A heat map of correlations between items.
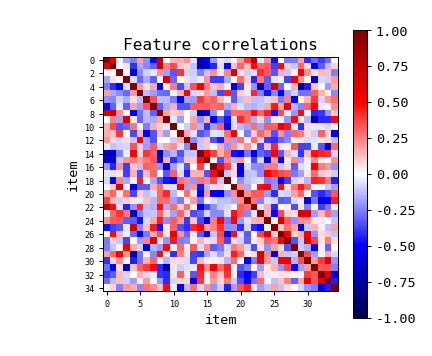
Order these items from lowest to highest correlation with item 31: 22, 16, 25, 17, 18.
22, 25, 17, 18, 16
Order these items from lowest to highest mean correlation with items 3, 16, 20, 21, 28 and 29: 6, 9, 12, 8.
6, 12, 8, 9
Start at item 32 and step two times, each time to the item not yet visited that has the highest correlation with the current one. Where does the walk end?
30
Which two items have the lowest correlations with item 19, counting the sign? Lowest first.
4, 14
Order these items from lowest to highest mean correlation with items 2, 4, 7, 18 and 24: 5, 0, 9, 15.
9, 0, 5, 15
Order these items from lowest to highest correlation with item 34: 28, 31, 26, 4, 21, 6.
31, 26, 28, 4, 6, 21
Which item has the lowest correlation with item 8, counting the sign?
14
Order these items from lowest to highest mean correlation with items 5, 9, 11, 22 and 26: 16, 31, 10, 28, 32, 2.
16, 31, 32, 2, 28, 10
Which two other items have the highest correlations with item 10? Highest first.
26, 27
